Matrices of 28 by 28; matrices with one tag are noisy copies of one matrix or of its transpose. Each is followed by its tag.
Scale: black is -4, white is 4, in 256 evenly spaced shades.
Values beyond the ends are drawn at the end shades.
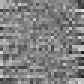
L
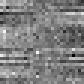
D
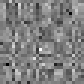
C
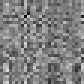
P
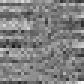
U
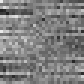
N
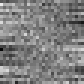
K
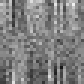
D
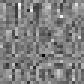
C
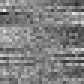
D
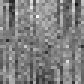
N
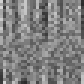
U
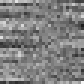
U
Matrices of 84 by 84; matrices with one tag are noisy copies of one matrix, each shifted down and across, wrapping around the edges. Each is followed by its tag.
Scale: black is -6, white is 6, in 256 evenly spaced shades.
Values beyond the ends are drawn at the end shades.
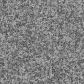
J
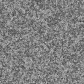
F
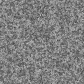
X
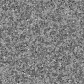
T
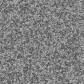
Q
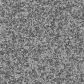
T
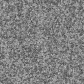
X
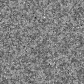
Q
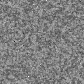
F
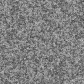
Q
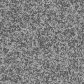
J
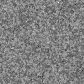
J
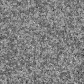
J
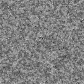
F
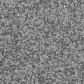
J
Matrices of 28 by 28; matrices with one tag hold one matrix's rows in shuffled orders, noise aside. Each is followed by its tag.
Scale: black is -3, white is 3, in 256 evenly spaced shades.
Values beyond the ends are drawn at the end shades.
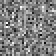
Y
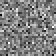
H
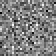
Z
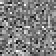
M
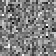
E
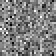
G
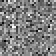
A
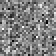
E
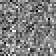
A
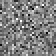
Z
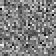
H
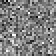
A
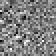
M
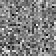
E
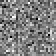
A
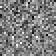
Z
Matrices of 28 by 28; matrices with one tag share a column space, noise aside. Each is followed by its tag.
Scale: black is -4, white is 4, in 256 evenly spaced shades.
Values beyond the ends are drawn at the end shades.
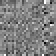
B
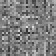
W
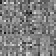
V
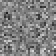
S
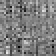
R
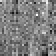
V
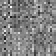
W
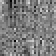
R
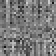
R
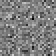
S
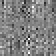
R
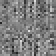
R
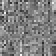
V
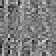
R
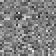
S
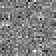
S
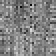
W
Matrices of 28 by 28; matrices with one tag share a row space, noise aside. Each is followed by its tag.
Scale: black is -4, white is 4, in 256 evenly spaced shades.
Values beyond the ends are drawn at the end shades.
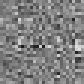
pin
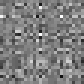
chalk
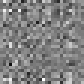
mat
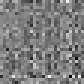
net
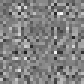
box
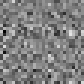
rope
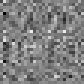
rope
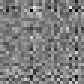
net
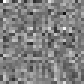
rope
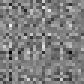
mat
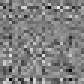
mat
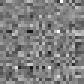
pin
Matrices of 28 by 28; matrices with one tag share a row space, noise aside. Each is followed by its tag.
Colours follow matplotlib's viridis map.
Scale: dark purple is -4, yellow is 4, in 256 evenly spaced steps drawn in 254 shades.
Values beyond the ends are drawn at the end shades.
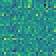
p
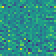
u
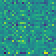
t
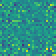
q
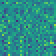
u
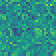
q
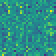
u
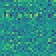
p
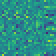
u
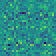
t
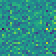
q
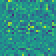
t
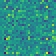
t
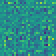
t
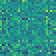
q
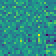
u
